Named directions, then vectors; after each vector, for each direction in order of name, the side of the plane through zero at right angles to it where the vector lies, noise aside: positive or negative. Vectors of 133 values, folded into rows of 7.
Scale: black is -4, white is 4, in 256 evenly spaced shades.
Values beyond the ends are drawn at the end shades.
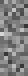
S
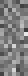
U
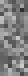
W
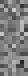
positive, positive, negative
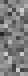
negative, negative, negative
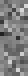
negative, negative, negative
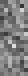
negative, positive, negative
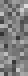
negative, negative, negative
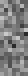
positive, negative, positive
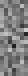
positive, negative, positive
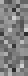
negative, negative, positive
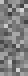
negative, negative, negative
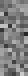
positive, negative, negative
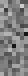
positive, negative, positive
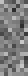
negative, negative, positive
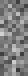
positive, positive, positive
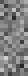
positive, positive, negative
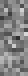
negative, positive, negative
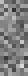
negative, negative, positive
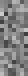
positive, negative, negative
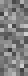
negative, positive, positive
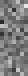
negative, negative, negative
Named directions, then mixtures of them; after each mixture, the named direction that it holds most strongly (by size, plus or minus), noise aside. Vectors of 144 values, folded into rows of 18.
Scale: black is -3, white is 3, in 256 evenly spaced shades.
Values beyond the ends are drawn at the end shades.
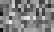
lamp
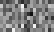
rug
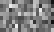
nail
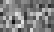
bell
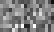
rug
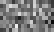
nail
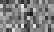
rug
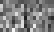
bell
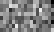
nail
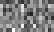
rug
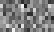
rug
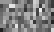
nail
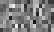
nail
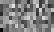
lamp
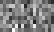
rug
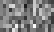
nail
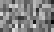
nail
